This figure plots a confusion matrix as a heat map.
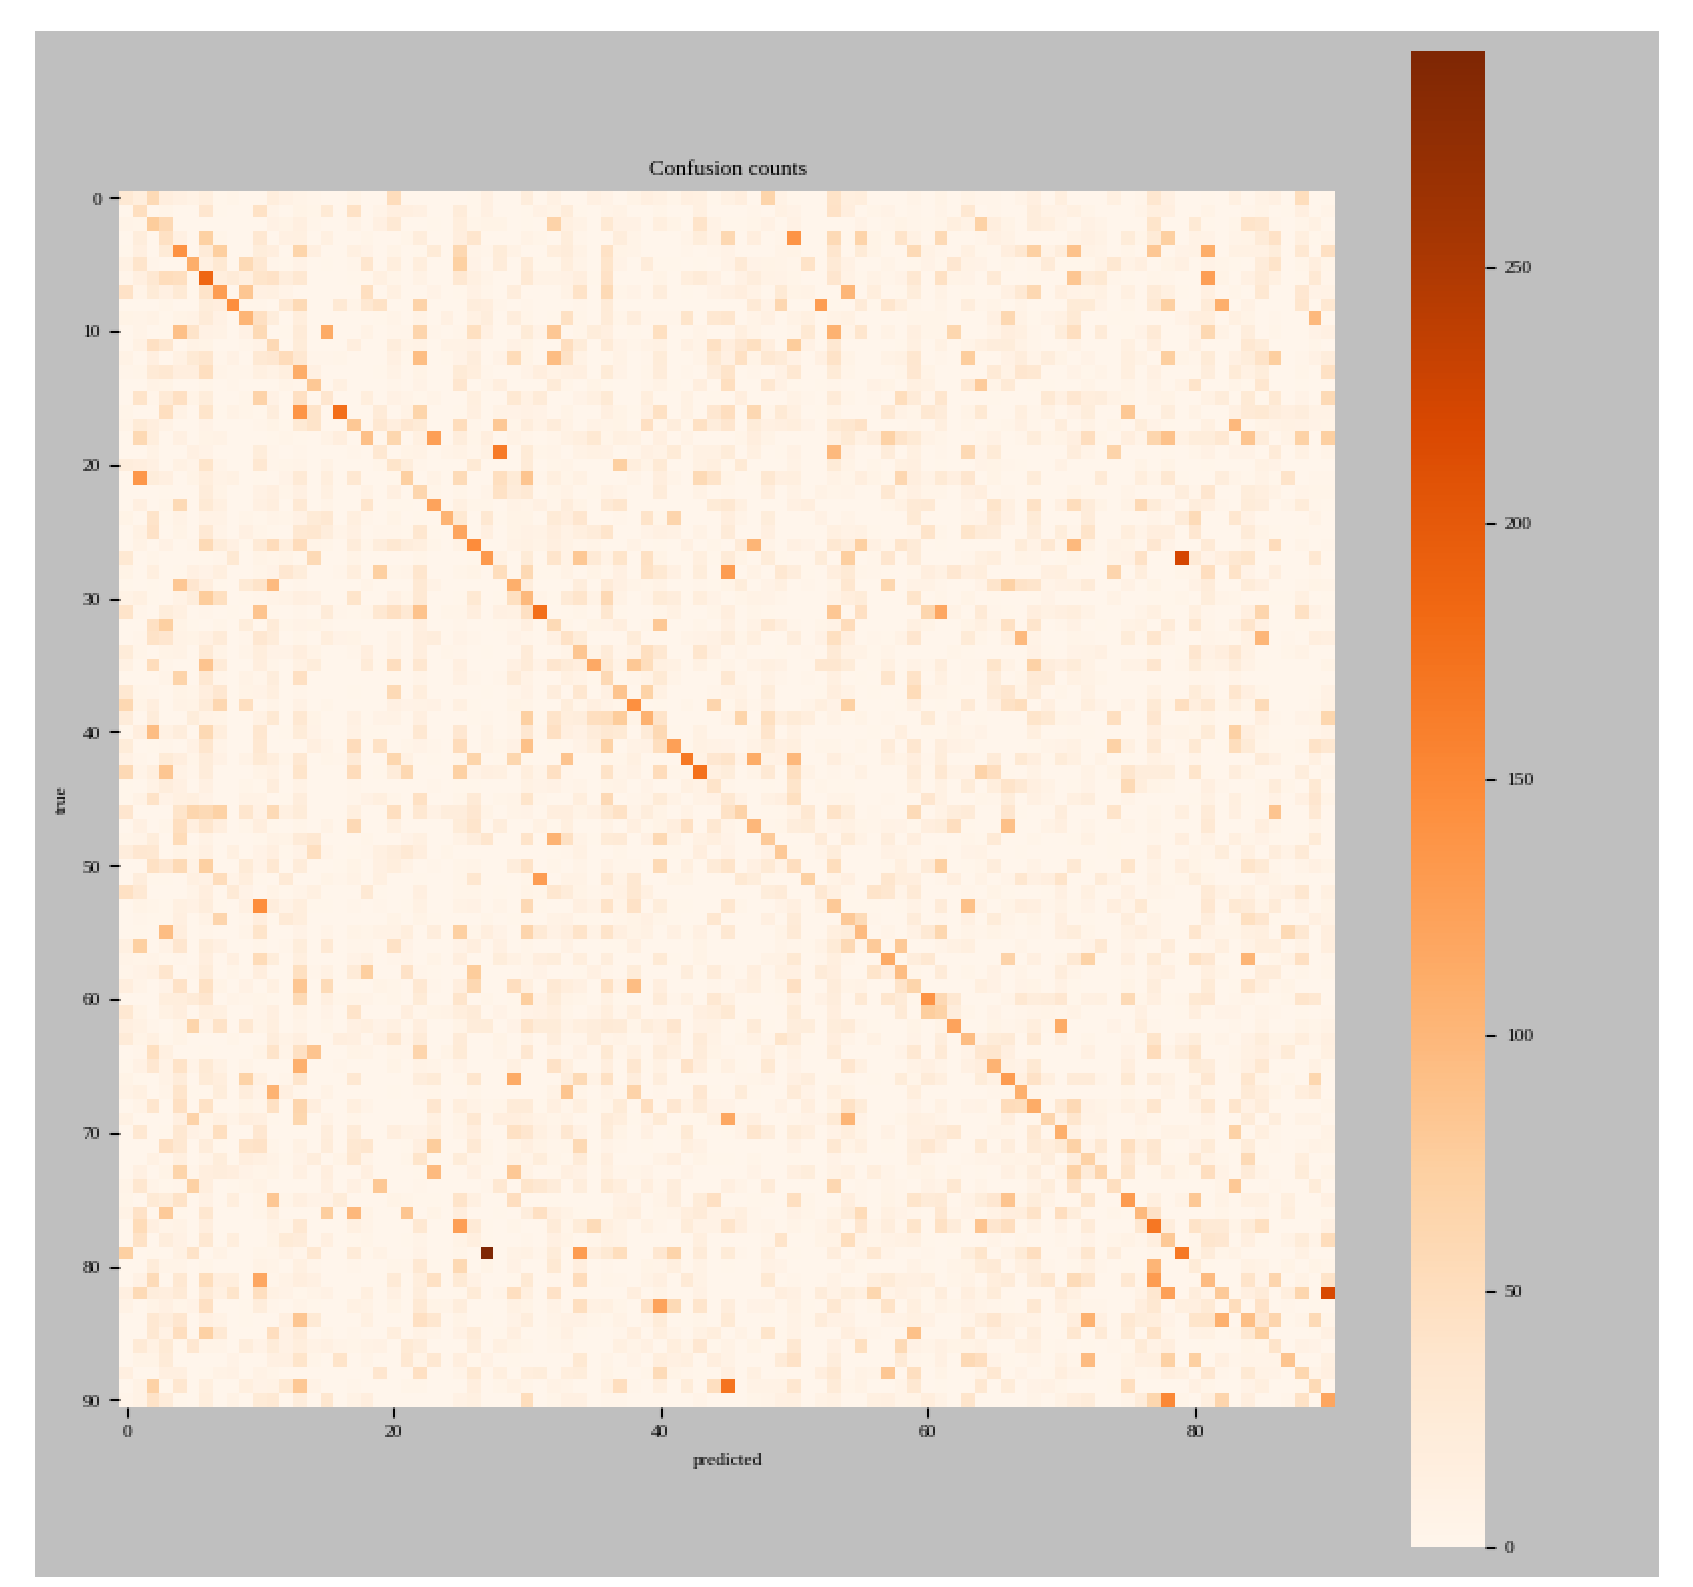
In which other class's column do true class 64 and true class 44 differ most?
14
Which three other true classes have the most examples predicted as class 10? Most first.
53, 81, 31
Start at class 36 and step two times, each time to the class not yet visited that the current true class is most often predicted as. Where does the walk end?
81
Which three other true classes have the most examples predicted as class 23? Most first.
18, 73, 71
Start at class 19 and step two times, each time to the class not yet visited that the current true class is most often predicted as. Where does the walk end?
45
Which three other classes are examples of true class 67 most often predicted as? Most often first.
11, 33, 38
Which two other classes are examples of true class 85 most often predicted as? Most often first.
59, 6
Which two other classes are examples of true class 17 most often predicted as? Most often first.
83, 28
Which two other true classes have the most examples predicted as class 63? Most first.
53, 12
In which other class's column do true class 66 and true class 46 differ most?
29
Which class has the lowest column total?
24
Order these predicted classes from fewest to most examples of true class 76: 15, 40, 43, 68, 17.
40, 43, 68, 15, 17
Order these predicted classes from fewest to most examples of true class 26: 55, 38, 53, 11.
38, 53, 11, 55
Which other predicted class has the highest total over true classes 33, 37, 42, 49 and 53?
10
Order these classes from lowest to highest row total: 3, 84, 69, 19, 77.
19, 69, 3, 84, 77
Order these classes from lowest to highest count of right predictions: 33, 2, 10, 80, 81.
80, 33, 10, 2, 81
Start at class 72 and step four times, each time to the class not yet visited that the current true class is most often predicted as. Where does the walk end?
78
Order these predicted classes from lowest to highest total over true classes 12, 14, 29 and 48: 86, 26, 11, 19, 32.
19, 26, 86, 11, 32
